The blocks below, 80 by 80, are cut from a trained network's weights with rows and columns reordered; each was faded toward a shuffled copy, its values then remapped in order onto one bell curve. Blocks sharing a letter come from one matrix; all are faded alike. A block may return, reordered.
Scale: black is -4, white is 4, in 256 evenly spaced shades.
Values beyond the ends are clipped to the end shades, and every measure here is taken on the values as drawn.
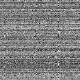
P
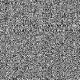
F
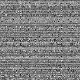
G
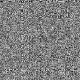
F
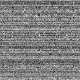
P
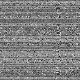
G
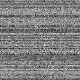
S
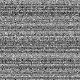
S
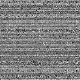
P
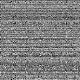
P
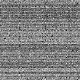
S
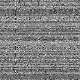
P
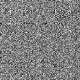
F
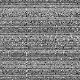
G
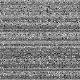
G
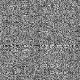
F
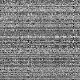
P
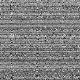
G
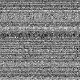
S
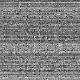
P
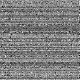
P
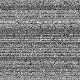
S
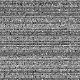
S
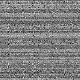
P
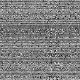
G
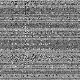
G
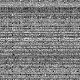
S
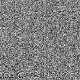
F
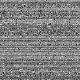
G
